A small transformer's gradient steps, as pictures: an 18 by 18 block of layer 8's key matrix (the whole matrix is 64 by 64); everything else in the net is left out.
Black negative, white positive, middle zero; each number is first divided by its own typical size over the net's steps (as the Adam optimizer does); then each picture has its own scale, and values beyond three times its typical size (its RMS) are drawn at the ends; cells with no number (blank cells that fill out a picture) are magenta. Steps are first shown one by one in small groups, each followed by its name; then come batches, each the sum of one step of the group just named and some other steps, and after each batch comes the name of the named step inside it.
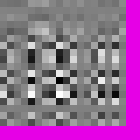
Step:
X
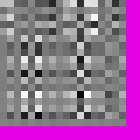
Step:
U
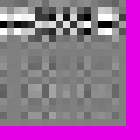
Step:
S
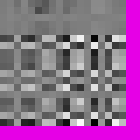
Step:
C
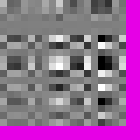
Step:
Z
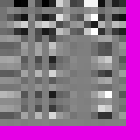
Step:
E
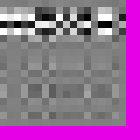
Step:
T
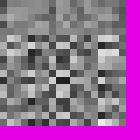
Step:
X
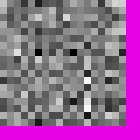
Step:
U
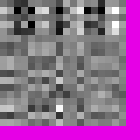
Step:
E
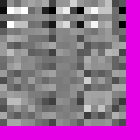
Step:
E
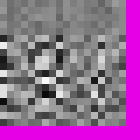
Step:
X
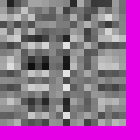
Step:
S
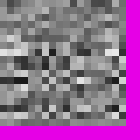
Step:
T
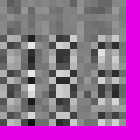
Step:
X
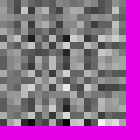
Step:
C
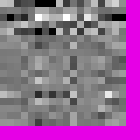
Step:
E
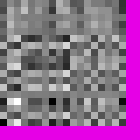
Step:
C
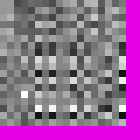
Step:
U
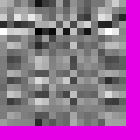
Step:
S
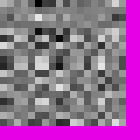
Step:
C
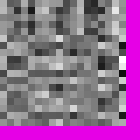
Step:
Z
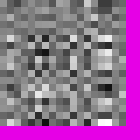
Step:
U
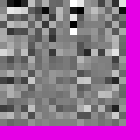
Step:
E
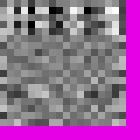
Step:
S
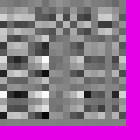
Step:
S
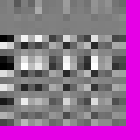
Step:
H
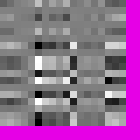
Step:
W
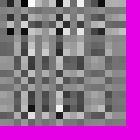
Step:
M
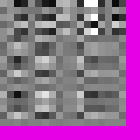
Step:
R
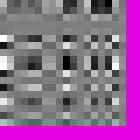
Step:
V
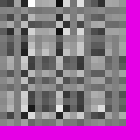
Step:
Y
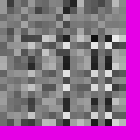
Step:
V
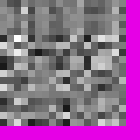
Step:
H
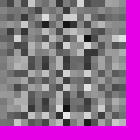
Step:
Y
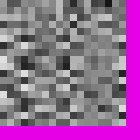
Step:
V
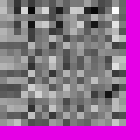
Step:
V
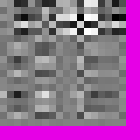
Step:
R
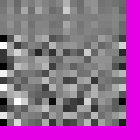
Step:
H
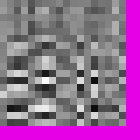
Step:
V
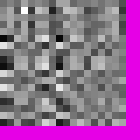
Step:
H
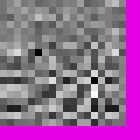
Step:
M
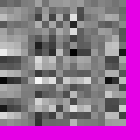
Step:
W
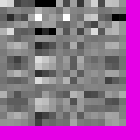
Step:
R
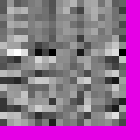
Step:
W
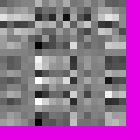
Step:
W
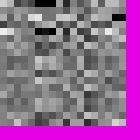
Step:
R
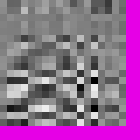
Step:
V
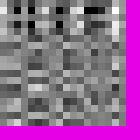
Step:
V
